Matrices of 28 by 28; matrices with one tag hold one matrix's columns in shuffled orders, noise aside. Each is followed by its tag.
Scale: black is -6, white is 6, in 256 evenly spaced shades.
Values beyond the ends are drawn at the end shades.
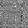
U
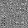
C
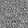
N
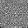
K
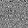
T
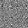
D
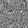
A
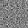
D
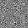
C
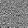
K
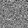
T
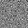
T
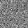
A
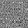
N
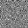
T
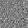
N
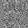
A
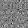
A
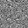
T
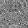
A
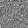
T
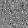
A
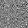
D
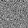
T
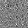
D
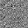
D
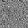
T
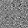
D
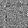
U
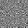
K
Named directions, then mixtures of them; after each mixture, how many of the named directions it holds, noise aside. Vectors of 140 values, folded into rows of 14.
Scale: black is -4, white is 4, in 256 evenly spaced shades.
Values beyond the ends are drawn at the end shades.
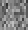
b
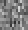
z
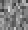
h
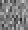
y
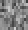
one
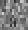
three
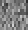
two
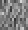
two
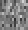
three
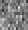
four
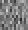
one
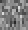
two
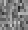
one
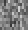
one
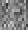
one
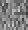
two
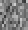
four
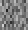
two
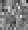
two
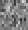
two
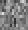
three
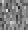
four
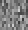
two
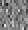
four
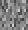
three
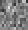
three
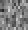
one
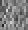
two
